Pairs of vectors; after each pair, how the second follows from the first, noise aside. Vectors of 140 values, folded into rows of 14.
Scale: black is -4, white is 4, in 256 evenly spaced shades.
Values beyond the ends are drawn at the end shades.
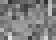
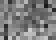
reversed, negated.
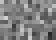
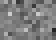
wrapped around, partly zeroed.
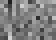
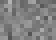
negated, shrunk.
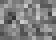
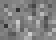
reversed, partly zeroed.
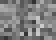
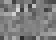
reversed, partly zeroed.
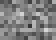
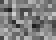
reversed, negated.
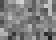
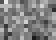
reversed, negated.
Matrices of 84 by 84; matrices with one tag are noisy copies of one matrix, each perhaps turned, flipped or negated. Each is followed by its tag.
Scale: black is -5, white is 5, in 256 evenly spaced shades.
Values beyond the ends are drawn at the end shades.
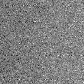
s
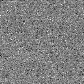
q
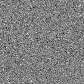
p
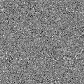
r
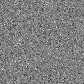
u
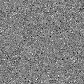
r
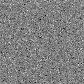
u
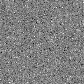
q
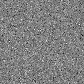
u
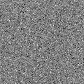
u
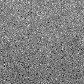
s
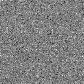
q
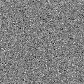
u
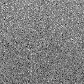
s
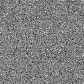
q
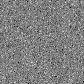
q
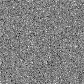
q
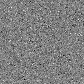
u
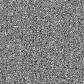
q
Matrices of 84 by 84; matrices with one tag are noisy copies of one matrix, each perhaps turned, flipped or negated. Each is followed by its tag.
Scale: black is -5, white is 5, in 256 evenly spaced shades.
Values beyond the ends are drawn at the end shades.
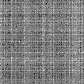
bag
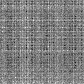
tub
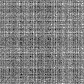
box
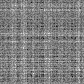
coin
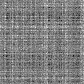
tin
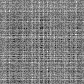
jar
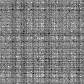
coin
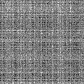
bag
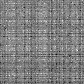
box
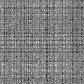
jar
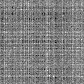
jar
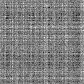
tin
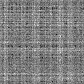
coin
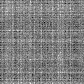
bag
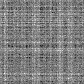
coin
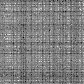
bag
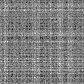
coin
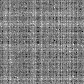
coin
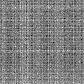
tub
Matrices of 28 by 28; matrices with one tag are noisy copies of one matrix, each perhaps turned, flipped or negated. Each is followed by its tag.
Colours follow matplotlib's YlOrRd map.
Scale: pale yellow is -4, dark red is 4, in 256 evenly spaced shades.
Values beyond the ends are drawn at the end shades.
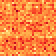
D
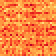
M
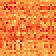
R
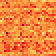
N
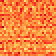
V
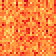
N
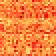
D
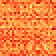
V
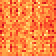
R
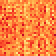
R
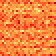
N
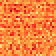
V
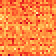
R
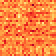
M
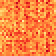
R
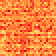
M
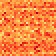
N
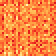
V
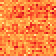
D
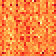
N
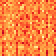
N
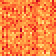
D
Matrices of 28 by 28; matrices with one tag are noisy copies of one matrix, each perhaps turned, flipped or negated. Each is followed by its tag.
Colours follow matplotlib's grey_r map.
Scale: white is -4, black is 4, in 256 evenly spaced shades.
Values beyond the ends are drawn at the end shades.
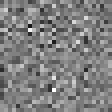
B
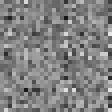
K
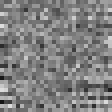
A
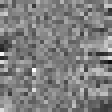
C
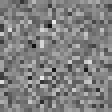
B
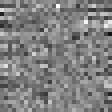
A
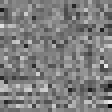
A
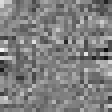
C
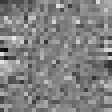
C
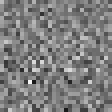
B
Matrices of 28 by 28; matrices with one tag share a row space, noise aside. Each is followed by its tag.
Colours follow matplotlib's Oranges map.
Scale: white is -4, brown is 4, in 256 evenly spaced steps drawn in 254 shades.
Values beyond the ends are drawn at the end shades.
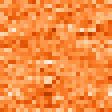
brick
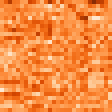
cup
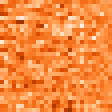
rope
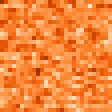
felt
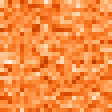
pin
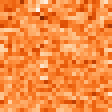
pin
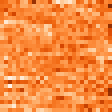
brick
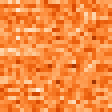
felt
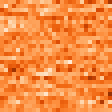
brick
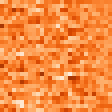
rope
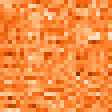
cup
